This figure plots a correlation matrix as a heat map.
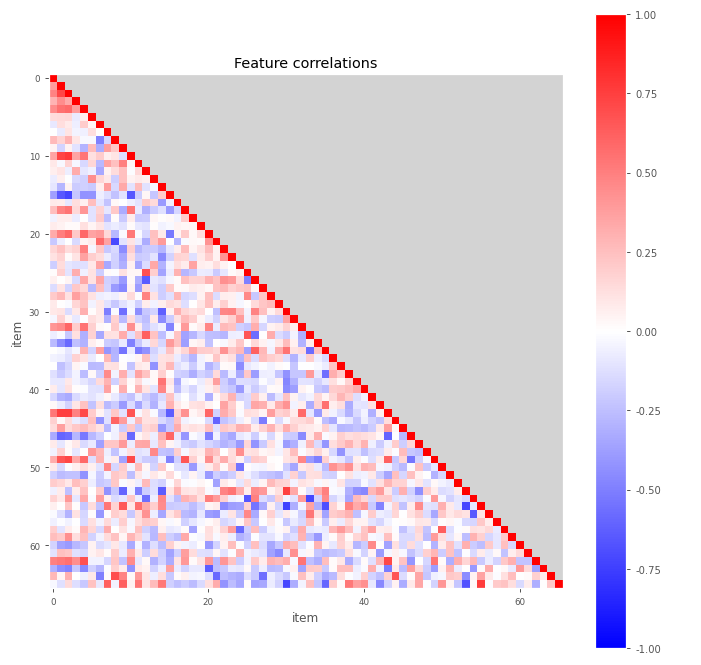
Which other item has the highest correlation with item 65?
55
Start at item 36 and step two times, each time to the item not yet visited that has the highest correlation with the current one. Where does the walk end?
58
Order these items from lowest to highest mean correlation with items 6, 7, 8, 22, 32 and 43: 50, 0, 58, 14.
14, 50, 58, 0
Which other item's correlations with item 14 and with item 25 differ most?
54
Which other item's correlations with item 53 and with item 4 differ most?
2
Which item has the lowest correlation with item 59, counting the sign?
34
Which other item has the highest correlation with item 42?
35
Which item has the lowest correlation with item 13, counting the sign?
37
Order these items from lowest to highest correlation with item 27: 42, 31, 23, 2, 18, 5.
5, 2, 31, 18, 23, 42
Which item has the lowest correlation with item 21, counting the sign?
8
